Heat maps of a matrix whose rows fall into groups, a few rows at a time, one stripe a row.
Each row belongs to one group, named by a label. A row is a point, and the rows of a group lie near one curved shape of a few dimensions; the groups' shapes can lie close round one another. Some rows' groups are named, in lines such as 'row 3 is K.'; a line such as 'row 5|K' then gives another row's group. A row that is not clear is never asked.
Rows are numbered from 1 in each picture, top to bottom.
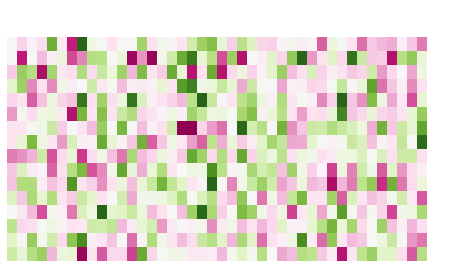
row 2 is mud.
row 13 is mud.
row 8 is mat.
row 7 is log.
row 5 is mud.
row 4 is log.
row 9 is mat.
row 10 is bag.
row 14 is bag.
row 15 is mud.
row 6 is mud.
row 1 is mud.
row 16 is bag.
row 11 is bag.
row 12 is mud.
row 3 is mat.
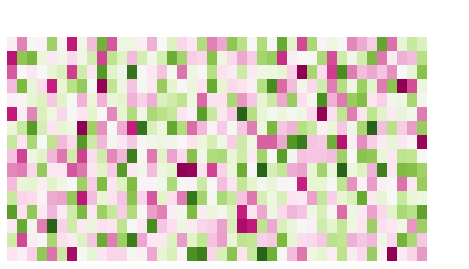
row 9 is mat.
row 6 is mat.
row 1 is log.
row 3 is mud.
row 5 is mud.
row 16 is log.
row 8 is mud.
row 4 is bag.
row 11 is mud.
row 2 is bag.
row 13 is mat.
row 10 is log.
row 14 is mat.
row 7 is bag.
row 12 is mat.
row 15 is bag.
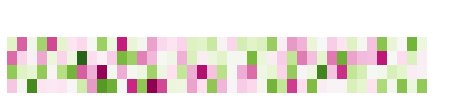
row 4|mat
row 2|bag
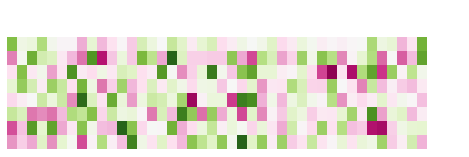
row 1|bag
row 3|bag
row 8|mat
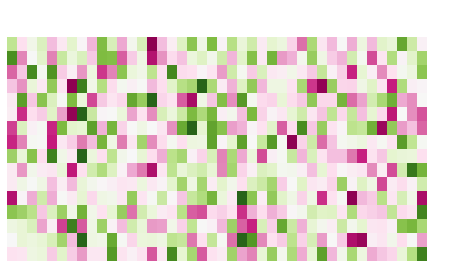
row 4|mud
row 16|mud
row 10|mud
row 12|mat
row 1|mat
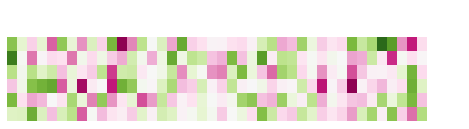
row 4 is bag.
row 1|bag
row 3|bag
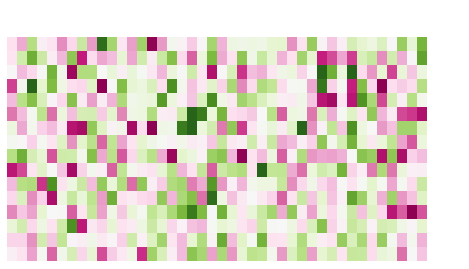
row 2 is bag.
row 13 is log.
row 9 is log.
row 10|log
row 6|log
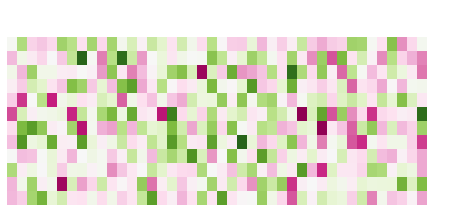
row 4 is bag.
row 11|mat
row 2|bag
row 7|bag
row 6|mud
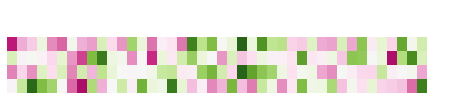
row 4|bag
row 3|mat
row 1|mat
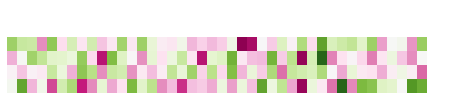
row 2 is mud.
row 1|mat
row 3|mud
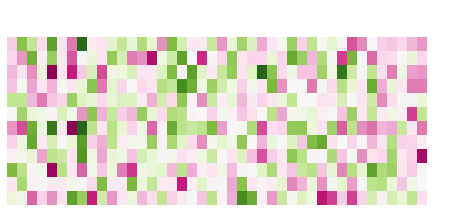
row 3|log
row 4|log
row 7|mud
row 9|mud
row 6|bag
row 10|bag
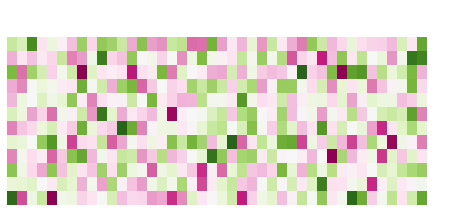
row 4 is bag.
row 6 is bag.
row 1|mat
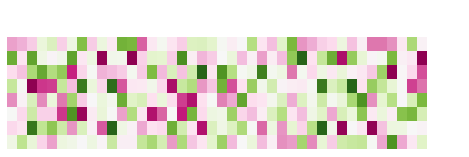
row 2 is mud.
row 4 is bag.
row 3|log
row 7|mud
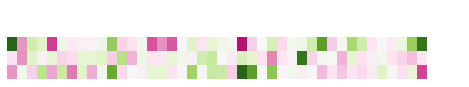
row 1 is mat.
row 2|mud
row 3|mat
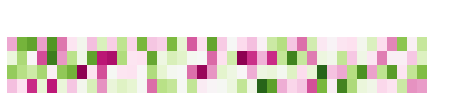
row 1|mat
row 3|mud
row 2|mat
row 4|log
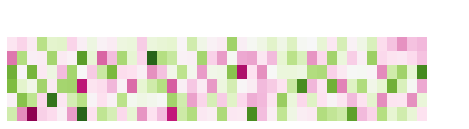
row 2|mat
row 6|bag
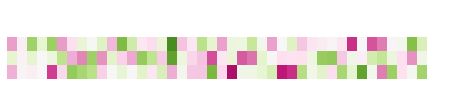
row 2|bag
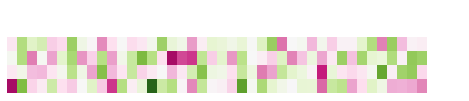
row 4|mat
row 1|bag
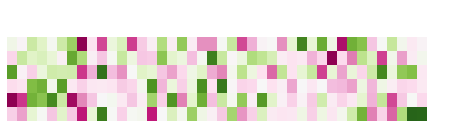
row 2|bag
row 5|log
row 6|mud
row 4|log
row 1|mud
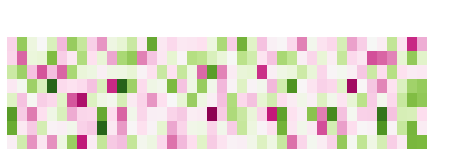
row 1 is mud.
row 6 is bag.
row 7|bag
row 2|bag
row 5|mud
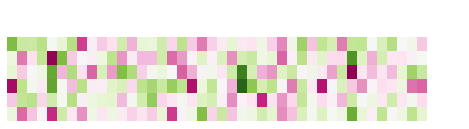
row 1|mud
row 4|mat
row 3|bag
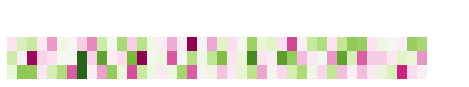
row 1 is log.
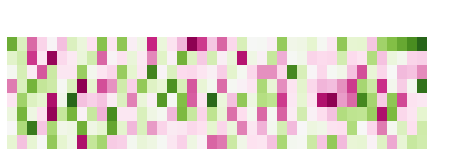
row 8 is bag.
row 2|log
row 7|mat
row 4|bag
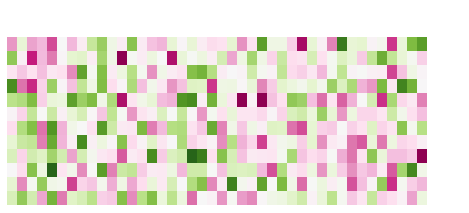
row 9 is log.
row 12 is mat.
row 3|mud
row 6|mud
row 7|mat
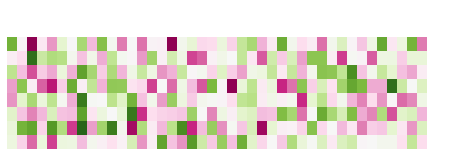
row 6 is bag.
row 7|mat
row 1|bag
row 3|bag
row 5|mud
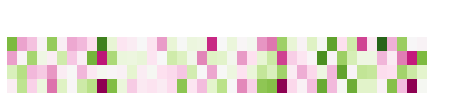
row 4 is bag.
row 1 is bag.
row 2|bag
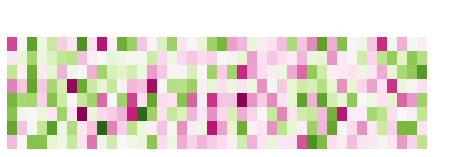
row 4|mud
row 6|bag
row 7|bag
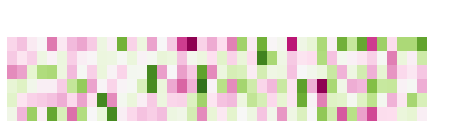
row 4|mud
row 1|log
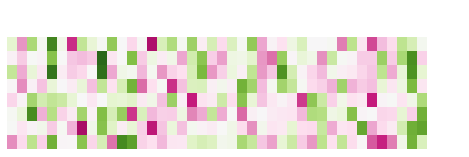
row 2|bag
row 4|bag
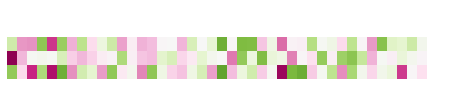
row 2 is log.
